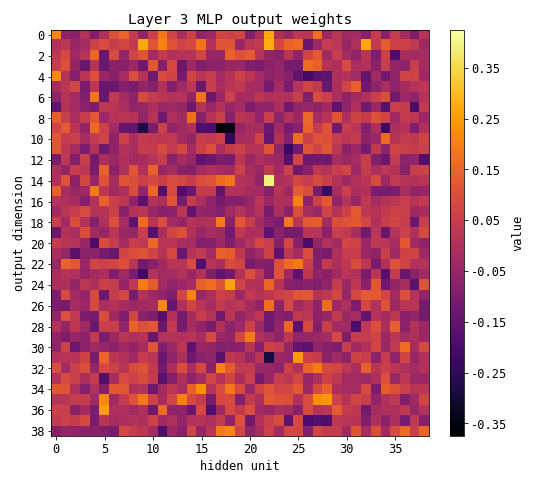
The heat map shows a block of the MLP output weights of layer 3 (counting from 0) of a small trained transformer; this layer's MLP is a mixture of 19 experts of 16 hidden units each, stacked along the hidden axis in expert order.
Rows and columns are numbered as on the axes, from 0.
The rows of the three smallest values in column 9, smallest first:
9, 23, 16
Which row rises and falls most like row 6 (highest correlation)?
2
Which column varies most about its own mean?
22
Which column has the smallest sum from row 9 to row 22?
18
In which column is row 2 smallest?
35
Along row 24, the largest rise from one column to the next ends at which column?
38
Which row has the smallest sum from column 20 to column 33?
4
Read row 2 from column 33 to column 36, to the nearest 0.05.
-0.1 0.05 -0.2 0
